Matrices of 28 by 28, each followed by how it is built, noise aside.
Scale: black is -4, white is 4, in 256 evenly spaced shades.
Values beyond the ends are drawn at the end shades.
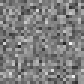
blocks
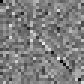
diagonal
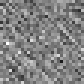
Toeplitz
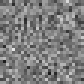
blocks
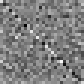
diagonal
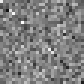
diagonal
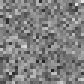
noise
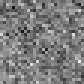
Toeplitz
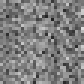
repeating rows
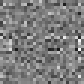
low rank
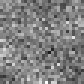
smooth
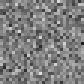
noise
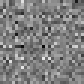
low rank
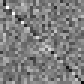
diagonal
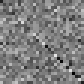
diagonal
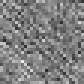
Toeplitz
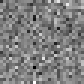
uneven columns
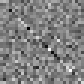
diagonal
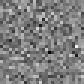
noise
